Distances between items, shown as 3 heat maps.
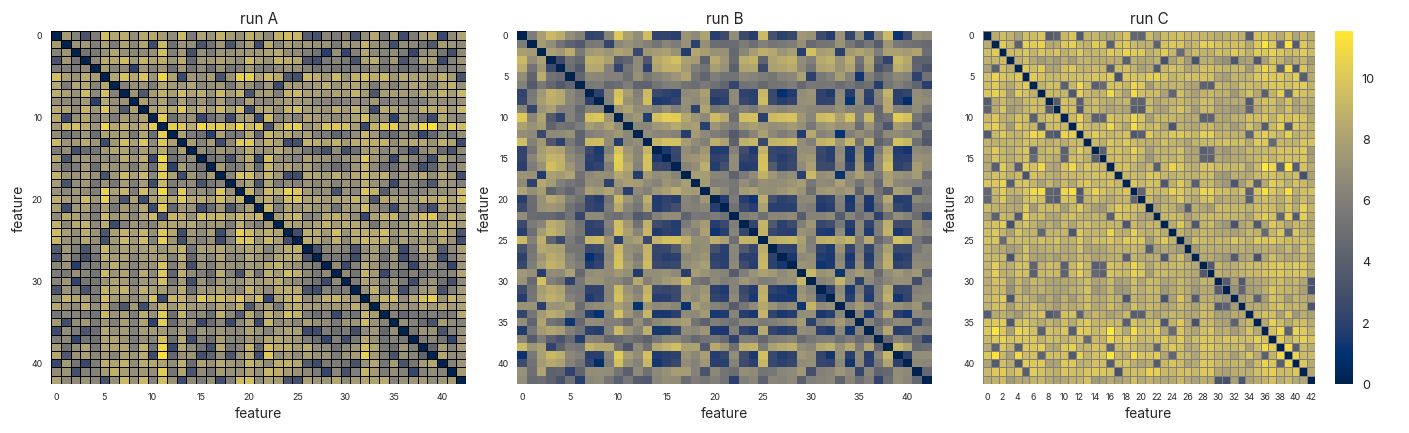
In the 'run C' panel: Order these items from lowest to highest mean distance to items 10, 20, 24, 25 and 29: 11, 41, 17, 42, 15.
15, 11, 42, 17, 41
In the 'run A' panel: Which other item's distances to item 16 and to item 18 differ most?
12
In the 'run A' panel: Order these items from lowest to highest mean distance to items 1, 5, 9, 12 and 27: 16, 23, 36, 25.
16, 36, 25, 23
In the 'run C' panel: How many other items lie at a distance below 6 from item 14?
5
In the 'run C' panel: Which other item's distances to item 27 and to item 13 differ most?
35
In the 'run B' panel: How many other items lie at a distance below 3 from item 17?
4
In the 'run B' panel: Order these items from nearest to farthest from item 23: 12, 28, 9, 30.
28, 12, 9, 30
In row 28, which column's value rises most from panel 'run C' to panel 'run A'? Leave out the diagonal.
6
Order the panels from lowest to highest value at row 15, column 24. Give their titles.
run B, run A, run C
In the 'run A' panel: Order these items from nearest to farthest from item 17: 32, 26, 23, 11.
23, 26, 32, 11
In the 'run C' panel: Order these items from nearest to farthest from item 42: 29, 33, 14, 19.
33, 14, 29, 19
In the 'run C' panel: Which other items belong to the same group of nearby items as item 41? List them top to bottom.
5, 17
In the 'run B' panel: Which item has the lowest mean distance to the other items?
21
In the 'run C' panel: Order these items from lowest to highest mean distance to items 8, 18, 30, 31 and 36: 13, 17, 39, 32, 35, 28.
32, 35, 39, 17, 28, 13
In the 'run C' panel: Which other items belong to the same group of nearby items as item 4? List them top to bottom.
1, 16, 22, 38, 40
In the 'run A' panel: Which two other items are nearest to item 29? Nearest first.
34, 19
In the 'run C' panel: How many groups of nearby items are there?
10
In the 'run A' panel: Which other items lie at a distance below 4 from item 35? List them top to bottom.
1, 10, 15, 18, 21, 39
